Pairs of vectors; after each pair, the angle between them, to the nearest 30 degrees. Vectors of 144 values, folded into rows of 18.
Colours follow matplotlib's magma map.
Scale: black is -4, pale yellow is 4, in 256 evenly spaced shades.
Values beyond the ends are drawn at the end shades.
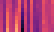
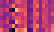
90 degrees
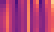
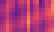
30 degrees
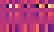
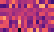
60 degrees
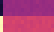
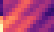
60 degrees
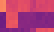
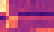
60 degrees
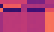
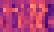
120 degrees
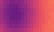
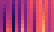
60 degrees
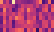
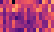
150 degrees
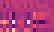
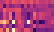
30 degrees
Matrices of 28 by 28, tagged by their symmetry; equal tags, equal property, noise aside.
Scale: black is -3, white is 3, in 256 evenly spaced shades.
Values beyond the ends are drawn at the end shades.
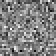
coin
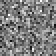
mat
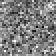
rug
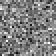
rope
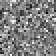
mat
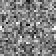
coin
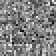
rug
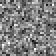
rope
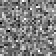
mat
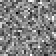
rope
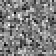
mat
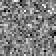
rug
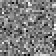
mat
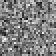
mat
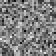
rug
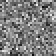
mat
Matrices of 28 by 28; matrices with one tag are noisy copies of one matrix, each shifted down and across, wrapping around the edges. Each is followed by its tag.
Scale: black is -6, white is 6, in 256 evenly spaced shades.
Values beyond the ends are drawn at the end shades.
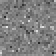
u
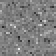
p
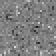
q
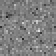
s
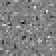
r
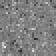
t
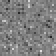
q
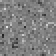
q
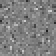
r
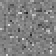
r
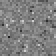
u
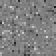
q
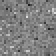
t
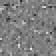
r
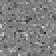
s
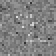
s
